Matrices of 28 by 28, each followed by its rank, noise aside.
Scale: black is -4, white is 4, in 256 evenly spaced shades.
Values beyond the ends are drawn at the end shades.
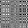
one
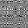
two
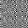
three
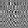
two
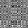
two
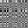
one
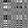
one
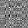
three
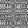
two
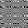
two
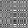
one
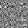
four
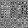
four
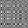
one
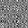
three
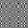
one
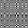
one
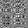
three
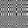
one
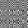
two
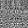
four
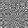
four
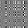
one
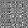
four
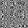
four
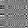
one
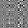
two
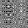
three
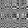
two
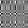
one
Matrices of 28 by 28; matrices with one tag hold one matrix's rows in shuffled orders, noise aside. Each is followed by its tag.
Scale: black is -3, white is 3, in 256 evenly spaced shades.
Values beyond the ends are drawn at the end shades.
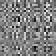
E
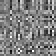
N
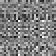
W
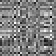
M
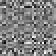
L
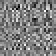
E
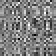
E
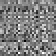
W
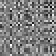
N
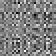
E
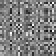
N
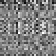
W
